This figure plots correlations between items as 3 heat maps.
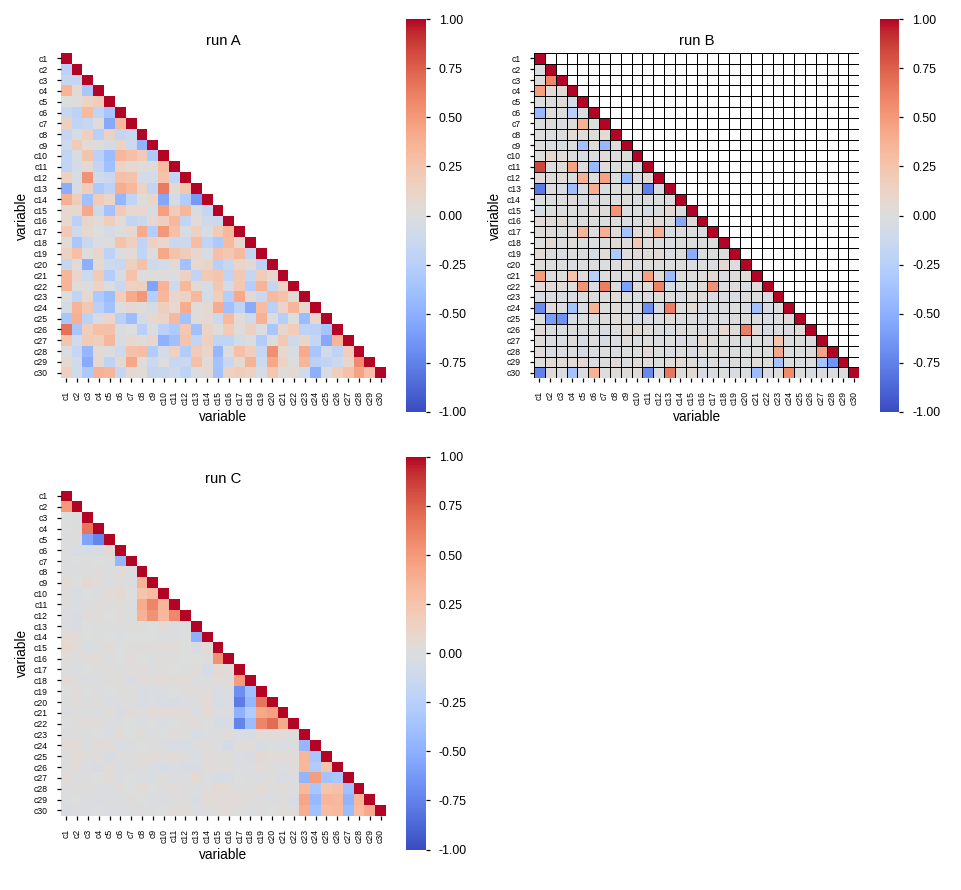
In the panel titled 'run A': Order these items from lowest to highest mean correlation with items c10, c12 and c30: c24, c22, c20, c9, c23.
c9, c20, c24, c23, c22
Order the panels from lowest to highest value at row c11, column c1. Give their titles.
run A, run C, run B
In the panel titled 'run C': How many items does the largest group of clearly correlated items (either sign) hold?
8
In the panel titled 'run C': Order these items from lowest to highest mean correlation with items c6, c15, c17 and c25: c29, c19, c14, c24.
c19, c24, c14, c29
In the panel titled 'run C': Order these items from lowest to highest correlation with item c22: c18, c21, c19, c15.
c18, c15, c21, c19
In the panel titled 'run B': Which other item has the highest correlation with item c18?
c10
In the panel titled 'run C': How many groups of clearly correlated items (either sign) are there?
8
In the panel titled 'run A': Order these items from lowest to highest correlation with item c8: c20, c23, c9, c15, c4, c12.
c9, c4, c12, c15, c20, c23
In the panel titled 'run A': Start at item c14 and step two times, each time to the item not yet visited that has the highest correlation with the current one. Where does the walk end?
c26
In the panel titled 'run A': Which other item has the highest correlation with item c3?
c12
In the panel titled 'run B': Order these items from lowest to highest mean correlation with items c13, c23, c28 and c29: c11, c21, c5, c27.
c11, c21, c5, c27
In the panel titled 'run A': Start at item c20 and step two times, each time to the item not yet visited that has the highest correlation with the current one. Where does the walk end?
c29
